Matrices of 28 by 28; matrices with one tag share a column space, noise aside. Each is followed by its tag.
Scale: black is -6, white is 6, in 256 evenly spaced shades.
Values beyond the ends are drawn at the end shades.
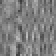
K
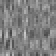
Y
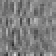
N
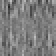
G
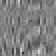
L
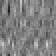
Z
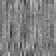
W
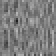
N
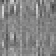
G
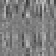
G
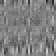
L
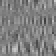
L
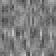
Y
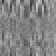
G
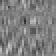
L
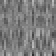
Y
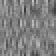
Z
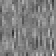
Y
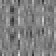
Y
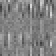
G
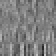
K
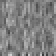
N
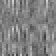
K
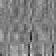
K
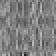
N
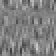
L
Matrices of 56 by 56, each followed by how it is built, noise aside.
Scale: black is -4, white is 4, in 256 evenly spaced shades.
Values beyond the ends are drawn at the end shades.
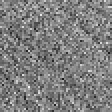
Toeplitz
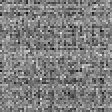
blocks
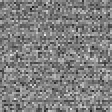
blocks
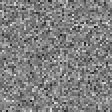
noise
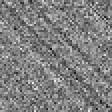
Toeplitz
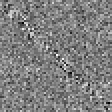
banded
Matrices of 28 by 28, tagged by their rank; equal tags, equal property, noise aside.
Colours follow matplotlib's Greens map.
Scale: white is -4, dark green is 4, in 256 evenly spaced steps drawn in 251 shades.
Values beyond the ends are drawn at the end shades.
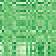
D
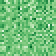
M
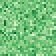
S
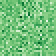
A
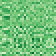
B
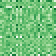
D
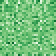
M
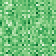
B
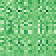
B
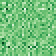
M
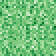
M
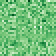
M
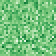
S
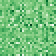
M
